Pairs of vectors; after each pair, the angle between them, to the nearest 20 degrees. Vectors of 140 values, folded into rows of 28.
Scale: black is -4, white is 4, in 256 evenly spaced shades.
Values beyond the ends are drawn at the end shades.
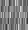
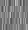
40 degrees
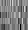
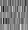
120 degrees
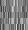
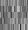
60 degrees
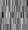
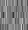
60 degrees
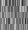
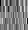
80 degrees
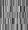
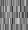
40 degrees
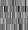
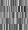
60 degrees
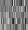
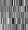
20 degrees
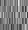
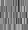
140 degrees
